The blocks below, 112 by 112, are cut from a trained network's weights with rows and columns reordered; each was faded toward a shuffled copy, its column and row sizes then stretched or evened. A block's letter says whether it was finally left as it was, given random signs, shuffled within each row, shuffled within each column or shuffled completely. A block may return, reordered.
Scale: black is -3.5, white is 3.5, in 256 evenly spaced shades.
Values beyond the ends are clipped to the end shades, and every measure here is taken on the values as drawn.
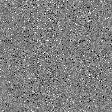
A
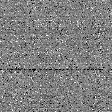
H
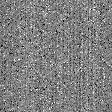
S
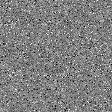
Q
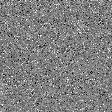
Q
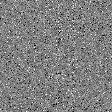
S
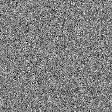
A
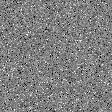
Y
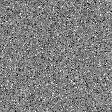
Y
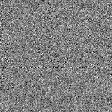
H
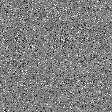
A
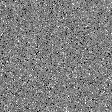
Y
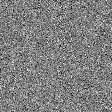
S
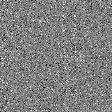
S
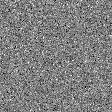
Y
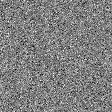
Y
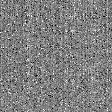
H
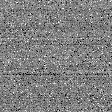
Q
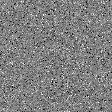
S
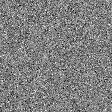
Y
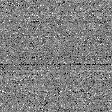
H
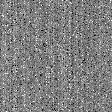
S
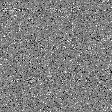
Q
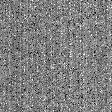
S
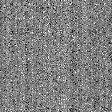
H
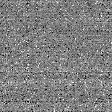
H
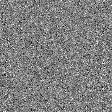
S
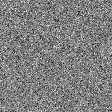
Y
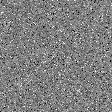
Y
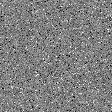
Y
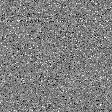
Q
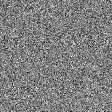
Q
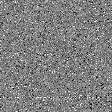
A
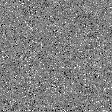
A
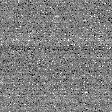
H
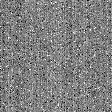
S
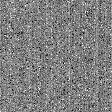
S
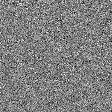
Q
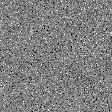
S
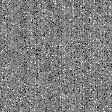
S
